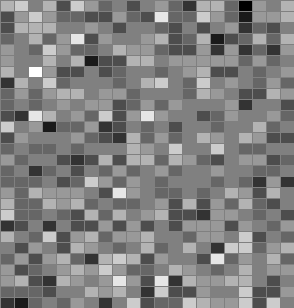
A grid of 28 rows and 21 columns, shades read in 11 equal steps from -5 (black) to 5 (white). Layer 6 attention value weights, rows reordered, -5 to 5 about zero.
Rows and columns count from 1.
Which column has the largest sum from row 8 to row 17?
11
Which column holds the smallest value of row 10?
18
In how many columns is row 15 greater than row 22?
6
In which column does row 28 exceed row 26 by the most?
20
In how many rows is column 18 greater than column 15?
12
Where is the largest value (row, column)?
7, 3
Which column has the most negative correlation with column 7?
19
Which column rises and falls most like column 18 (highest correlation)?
14
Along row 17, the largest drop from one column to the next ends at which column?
21
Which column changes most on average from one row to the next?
9
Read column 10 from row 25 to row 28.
-1 1 0 3
